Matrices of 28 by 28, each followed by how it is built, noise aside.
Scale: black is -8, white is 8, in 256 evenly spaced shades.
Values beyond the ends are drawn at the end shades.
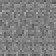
repeating columns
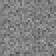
repeating rows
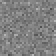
uneven rows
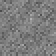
Hankel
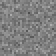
repeating rows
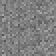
repeating rows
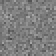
repeating columns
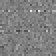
uneven rows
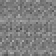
repeating columns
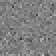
uneven rows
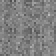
blocks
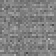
blocks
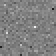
sparse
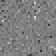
sparse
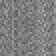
repeating rows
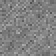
Hankel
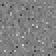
sparse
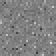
sparse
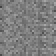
repeating rows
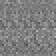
repeating columns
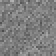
Hankel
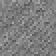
Hankel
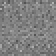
repeating columns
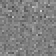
uneven rows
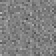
repeating rows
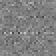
uneven rows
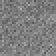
Hankel
